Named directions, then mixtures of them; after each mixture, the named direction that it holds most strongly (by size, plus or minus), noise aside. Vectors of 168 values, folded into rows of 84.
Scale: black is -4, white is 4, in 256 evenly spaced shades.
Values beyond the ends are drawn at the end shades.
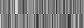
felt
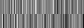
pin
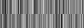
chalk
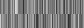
felt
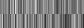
pin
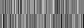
pin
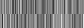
pin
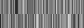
felt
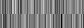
chalk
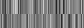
chalk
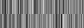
chalk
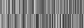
chalk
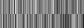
pin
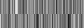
felt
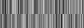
chalk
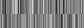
chalk
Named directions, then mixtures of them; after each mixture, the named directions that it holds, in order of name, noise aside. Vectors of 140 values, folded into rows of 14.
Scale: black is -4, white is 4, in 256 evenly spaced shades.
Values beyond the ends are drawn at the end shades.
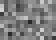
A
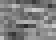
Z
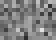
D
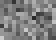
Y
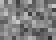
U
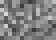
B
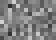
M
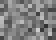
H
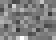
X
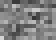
X, Y, Z.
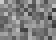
D, U.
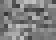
B, M, Z.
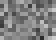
A, H.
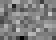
X.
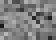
D, U, Y.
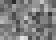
X, Y.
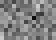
B, X, Y.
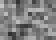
A, U, Z.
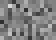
M.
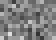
A, M, X.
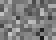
A, U.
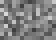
B.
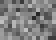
H, Y.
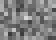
A, U.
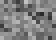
D, U, Y.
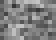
B, Z.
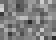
A.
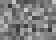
B, M, Z.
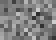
H, Y.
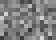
B, H.
